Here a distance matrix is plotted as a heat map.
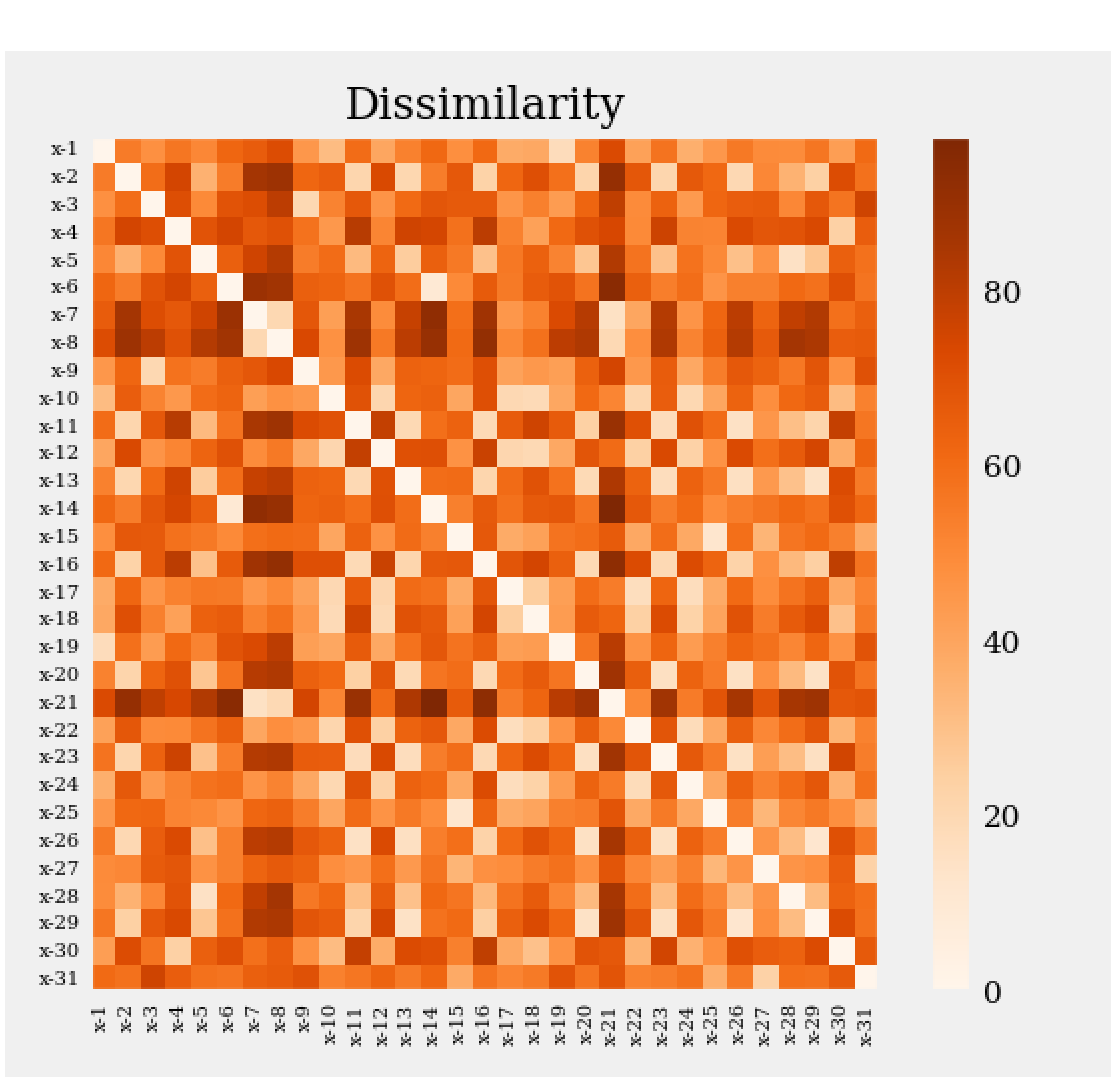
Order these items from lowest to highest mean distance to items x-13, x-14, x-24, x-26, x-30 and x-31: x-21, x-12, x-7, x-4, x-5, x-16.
x-5, x-16, x-12, x-4, x-7, x-21
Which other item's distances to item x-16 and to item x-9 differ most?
x-11
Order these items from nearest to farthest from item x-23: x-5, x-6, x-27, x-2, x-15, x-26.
x-26, x-2, x-5, x-27, x-6, x-15
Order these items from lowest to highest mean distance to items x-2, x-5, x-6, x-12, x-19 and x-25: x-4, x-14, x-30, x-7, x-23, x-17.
x-17, x-23, x-14, x-30, x-4, x-7
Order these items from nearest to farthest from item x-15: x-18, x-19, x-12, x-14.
x-18, x-12, x-14, x-19
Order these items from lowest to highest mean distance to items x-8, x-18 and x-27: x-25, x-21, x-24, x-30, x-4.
x-24, x-25, x-21, x-30, x-4
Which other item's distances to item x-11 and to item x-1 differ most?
x-19
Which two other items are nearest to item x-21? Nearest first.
x-7, x-8
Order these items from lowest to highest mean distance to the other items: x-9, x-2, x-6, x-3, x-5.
x-5, x-2, x-9, x-3, x-6
